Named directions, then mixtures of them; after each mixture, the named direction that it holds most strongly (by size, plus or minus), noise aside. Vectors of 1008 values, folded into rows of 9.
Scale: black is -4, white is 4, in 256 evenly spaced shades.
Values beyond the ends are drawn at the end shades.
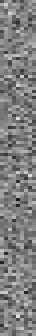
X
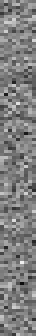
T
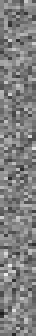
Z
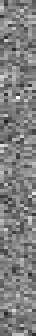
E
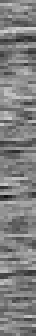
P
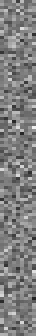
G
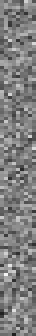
Z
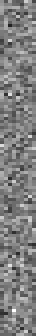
Z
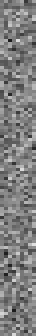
Z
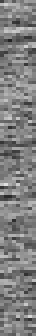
P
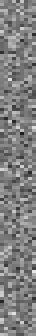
G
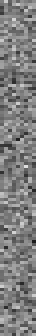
T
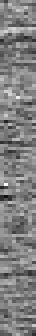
P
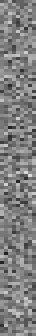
X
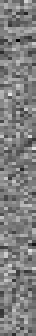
Z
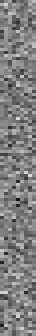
X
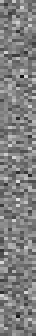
X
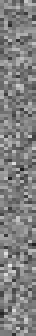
Z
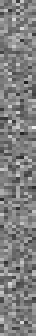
G
